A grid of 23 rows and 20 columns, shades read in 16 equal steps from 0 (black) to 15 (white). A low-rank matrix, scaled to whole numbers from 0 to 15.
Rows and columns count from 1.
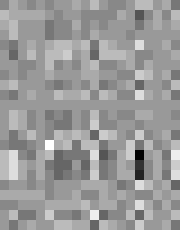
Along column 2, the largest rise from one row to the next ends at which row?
16
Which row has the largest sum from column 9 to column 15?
6
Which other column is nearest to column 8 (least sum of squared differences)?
7
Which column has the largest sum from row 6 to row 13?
11
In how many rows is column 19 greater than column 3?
11
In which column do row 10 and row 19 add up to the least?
20
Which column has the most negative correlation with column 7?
2
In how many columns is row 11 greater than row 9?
8
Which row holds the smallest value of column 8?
17
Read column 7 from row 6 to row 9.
11 8 9 7
